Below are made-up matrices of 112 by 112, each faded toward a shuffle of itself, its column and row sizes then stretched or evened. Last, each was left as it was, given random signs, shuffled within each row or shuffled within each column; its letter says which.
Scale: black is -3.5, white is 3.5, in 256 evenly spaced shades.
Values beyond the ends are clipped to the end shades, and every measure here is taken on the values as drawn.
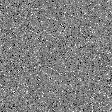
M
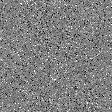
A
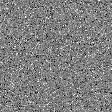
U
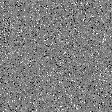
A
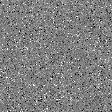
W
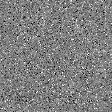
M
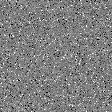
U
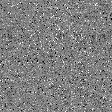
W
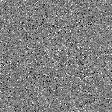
W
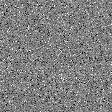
U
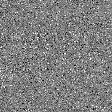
W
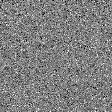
M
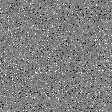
U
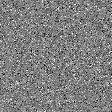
M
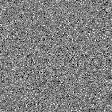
W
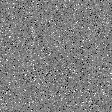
A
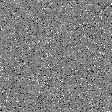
A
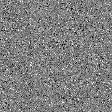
M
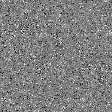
M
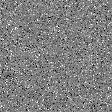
A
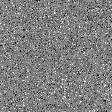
U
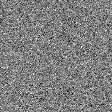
M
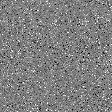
W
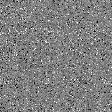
W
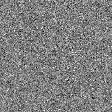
W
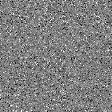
W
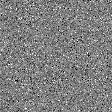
M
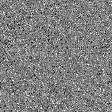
M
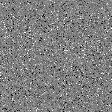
W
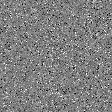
A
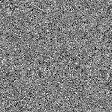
W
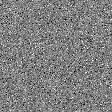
U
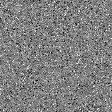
U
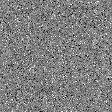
A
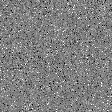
U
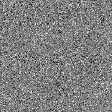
W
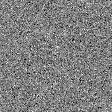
A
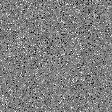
M
